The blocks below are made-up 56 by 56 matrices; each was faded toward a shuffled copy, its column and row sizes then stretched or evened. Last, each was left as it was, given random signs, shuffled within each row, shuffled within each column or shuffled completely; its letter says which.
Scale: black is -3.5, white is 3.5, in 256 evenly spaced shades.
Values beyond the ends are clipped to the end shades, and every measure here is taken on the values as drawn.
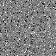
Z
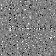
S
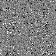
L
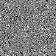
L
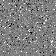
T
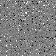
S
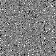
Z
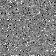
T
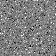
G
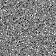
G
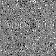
S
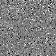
L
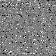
T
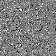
L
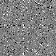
L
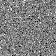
G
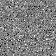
T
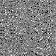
S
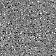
T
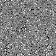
L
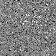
L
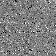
T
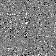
L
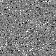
T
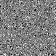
T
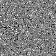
T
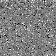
T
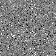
Z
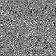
S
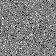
G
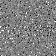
T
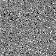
L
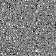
S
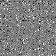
L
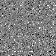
L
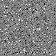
S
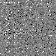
L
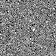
Z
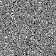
Z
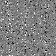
Z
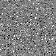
L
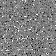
T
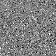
T
